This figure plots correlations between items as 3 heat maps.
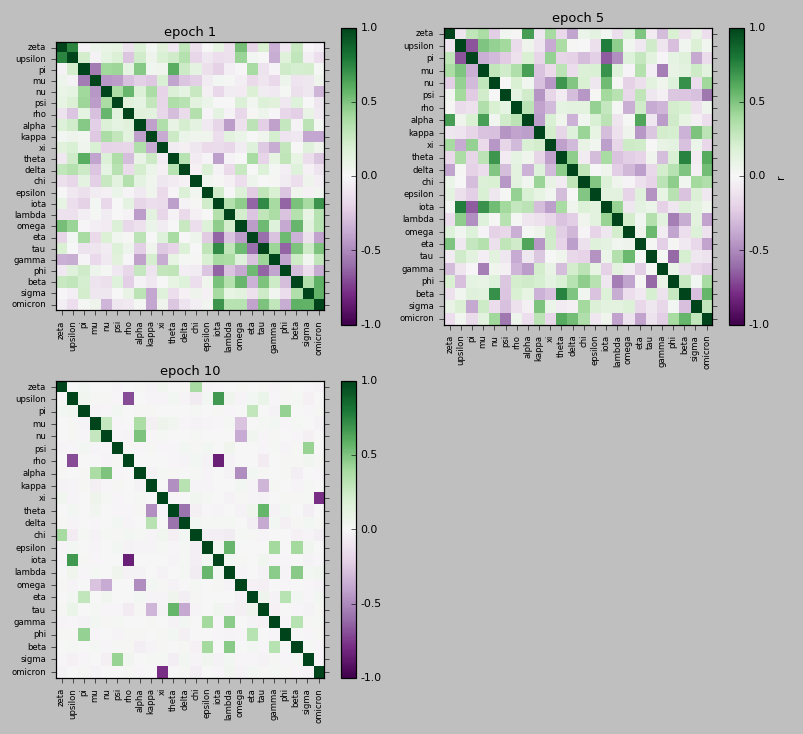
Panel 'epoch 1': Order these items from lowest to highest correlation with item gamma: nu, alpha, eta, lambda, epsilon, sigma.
alpha, eta, nu, sigma, epsilon, lambda
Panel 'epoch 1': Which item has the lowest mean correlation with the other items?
mu
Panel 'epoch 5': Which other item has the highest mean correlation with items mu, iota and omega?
upsilon
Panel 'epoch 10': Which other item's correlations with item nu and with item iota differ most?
rho
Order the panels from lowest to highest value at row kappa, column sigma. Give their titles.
epoch 1, epoch 10, epoch 5
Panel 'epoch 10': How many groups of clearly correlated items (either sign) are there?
8
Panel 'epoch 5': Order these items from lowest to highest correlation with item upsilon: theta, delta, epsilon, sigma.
epsilon, delta, sigma, theta
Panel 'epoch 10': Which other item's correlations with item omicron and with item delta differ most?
xi
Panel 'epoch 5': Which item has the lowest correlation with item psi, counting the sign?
omicron
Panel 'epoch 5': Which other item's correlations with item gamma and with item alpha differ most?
mu
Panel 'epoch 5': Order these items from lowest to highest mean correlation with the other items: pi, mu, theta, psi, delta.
pi, psi, delta, theta, mu
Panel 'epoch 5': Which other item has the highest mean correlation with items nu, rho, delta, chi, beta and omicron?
theta
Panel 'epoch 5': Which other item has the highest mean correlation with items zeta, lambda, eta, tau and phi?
alpha
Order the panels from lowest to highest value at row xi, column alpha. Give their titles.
epoch 10, epoch 5, epoch 1
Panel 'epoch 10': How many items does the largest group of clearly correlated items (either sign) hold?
4
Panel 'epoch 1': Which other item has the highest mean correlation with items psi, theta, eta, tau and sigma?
pi
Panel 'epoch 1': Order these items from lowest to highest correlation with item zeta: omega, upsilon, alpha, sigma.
sigma, alpha, omega, upsilon
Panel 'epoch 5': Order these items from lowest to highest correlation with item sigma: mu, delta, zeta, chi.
delta, zeta, mu, chi
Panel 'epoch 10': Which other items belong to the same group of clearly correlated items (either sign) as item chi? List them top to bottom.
zeta
